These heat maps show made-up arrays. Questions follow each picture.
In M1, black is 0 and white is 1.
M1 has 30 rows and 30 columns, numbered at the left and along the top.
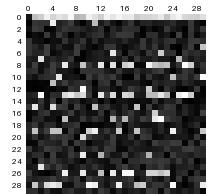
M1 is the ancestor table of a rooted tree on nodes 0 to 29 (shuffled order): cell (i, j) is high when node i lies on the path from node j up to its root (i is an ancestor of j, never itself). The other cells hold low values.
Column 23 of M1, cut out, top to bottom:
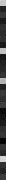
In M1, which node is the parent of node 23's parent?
8
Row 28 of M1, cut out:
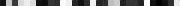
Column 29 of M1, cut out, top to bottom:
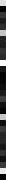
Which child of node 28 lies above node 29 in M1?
19
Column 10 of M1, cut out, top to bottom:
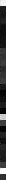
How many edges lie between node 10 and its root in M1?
3
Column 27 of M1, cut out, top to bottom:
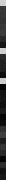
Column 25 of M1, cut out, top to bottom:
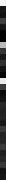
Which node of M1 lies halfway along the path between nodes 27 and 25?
13
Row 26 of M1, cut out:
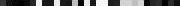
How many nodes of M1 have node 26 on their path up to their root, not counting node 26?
10
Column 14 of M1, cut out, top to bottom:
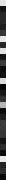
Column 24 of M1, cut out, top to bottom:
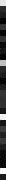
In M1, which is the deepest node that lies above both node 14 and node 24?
0
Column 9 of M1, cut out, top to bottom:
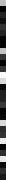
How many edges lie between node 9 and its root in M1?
7
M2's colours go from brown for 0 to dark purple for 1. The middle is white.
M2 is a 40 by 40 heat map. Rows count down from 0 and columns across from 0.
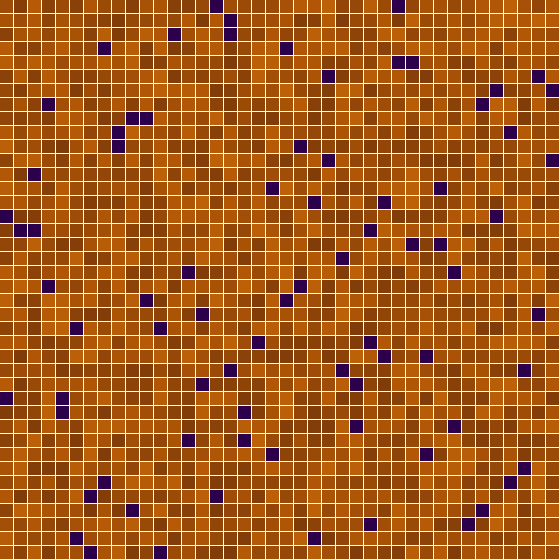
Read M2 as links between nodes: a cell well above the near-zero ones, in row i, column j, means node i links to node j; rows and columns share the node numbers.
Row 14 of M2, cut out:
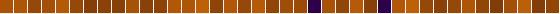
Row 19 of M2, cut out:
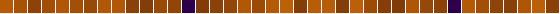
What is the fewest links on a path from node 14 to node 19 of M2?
5
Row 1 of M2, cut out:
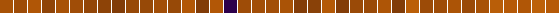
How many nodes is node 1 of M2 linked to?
1
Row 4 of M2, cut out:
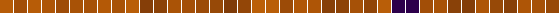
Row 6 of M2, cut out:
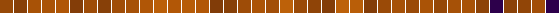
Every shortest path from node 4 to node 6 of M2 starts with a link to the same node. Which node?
node 28
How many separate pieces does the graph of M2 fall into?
3
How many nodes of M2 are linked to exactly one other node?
4
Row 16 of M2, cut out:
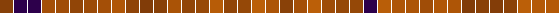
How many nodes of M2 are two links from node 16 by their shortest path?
3
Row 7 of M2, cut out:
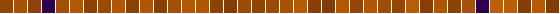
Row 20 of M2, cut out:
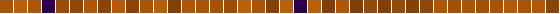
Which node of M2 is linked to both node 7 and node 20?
node 3
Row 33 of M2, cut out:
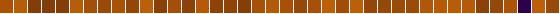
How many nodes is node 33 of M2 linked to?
1
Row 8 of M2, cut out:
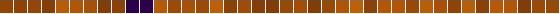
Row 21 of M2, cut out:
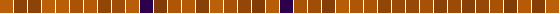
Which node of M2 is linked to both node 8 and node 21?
node 10
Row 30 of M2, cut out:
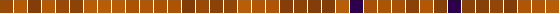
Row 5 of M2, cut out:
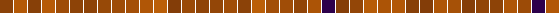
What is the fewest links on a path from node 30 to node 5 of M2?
6
